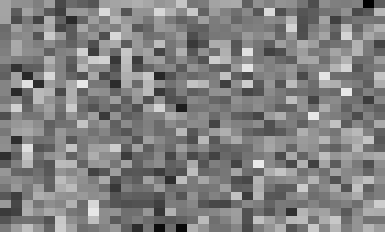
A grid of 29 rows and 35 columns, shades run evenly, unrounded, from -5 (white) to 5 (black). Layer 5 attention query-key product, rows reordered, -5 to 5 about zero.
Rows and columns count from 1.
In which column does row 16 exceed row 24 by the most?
28
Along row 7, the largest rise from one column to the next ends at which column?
9
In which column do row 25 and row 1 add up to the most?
34
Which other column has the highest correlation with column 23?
8
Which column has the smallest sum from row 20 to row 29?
6
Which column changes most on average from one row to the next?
15
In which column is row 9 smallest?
23
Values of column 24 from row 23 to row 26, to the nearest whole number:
-2 -2 -2 0
